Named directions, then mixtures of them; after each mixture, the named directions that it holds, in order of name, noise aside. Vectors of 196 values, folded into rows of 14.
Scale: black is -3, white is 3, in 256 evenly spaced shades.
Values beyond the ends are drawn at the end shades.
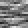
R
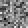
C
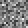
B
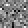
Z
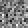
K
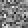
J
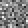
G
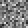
B.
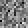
C, K.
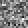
B, C.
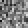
G, J, K.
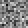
B.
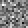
B, G.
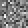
B, J.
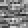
R.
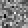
J.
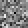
J.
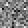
Z.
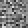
G, J, R.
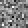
B, J, K.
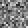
B.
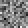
C.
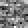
C, R, Z.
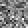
B, C, K.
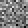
G, J.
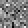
Z.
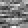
R.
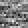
J, R.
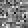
J.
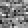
K, R, Z.
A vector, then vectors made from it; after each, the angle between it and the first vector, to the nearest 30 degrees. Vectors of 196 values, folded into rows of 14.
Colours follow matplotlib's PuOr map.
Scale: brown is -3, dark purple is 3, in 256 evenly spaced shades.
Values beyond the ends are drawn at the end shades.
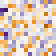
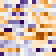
90 degrees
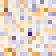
90 degrees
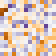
150 degrees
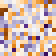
150 degrees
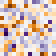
60 degrees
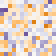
30 degrees
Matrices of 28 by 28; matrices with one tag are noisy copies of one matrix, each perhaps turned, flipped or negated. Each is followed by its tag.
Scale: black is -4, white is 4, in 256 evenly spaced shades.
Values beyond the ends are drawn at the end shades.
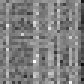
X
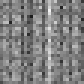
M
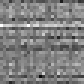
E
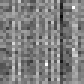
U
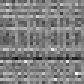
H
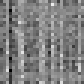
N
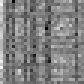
X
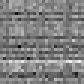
U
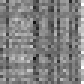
X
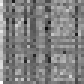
X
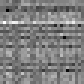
U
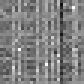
U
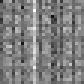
M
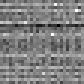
H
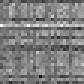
E
